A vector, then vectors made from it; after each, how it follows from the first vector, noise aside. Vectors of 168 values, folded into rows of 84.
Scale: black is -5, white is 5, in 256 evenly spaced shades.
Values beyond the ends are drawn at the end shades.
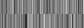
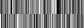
reversed, scaled up.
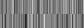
copied.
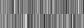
negated.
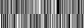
reversed, scaled up.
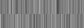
reversed, shrunk.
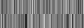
copied.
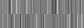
reversed, negated, partly zeroed.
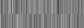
reversed, shrunk.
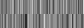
copied.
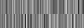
sign-scrambled.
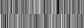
reversed.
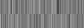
reversed, shrunk.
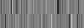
reversed, partly zeroed.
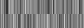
wrapped around.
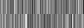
negated.
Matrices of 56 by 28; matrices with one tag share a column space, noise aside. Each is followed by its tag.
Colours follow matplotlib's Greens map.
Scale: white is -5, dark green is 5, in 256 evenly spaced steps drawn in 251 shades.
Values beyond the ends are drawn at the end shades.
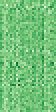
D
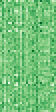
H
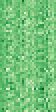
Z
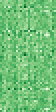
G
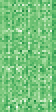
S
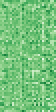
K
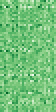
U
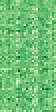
Z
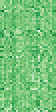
G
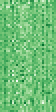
U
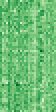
H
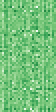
G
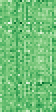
H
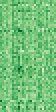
S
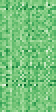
D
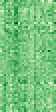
H
